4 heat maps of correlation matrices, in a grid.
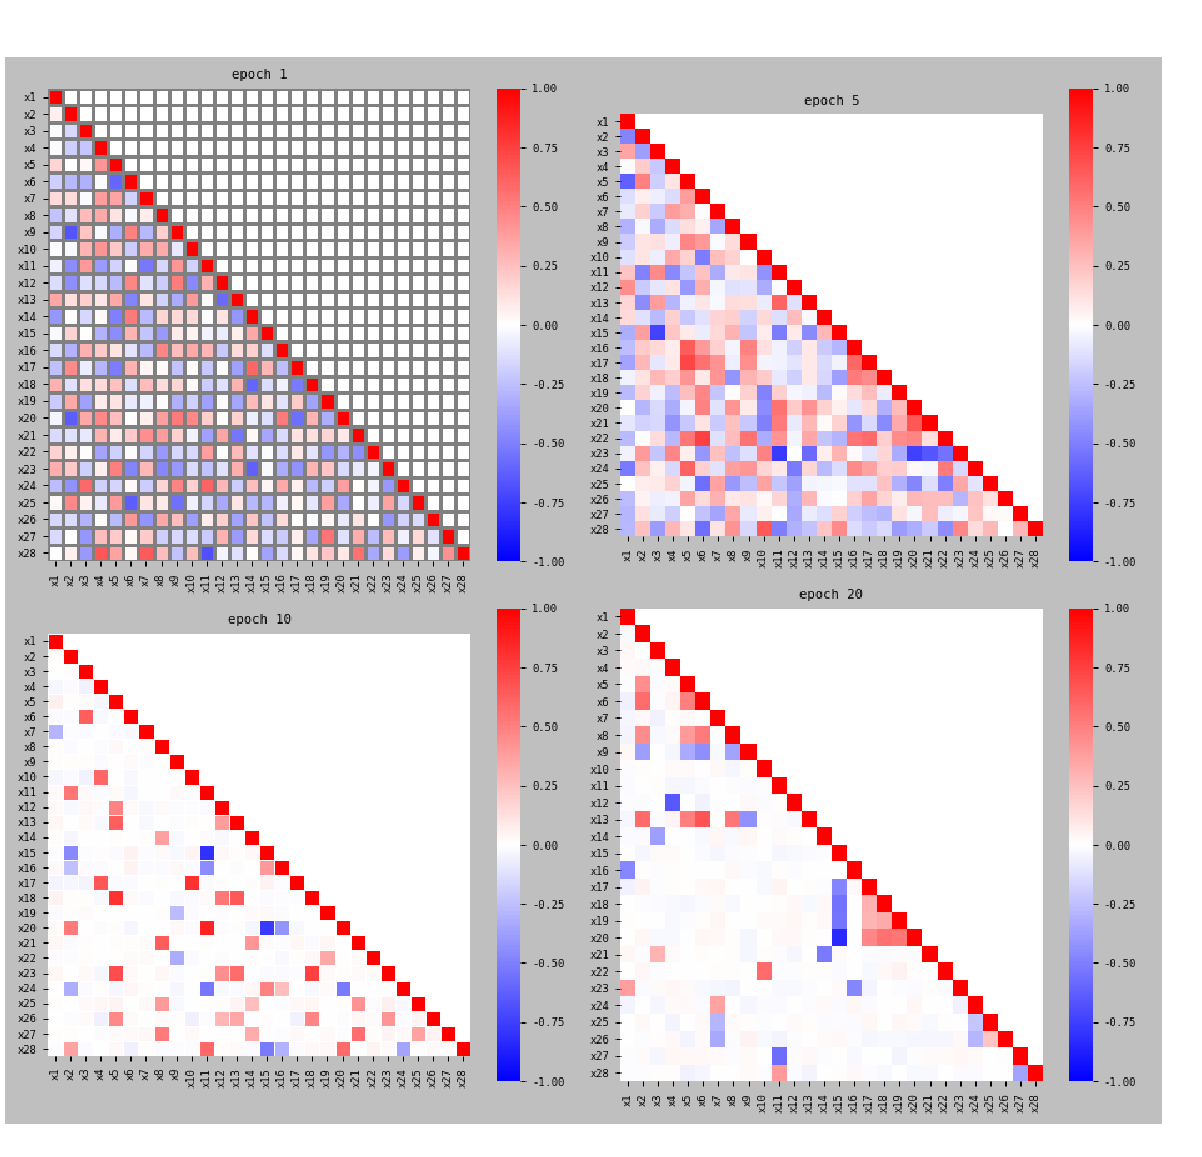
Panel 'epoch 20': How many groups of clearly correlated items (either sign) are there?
8
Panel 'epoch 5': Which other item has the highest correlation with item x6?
x22
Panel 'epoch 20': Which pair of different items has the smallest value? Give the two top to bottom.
x15, x20
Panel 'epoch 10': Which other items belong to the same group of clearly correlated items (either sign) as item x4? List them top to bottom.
x10, x17
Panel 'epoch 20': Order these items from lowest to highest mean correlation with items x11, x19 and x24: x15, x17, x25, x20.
x15, x25, x17, x20
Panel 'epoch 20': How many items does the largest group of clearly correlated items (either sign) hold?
6
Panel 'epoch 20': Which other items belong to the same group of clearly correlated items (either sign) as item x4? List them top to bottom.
x12
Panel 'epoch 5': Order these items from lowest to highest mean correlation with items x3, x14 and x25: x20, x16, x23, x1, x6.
x6, x20, x16, x23, x1
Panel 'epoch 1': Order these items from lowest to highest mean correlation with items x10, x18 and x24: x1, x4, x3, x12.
x12, x1, x4, x3
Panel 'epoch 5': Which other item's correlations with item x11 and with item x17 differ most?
x5
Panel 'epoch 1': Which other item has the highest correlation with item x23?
x5
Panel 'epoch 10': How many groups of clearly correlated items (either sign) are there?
7
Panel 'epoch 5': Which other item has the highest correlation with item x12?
x1
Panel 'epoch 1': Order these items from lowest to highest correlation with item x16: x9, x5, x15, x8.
x15, x5, x9, x8
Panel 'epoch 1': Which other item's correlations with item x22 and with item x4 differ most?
x28
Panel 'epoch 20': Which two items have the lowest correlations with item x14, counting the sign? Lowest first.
x21, x3
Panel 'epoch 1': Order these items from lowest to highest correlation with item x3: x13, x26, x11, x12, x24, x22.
x26, x12, x22, x13, x11, x24
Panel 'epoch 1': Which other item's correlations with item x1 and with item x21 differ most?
x13
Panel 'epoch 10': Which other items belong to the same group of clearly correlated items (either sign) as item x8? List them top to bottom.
x14, x21, x25, x27
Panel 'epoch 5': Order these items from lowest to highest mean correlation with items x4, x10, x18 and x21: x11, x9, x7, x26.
x11, x9, x26, x7
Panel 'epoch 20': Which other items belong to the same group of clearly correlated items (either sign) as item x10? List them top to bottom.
x22
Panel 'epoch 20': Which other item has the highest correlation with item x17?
x20
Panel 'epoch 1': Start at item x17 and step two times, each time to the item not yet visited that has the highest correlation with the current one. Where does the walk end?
x6
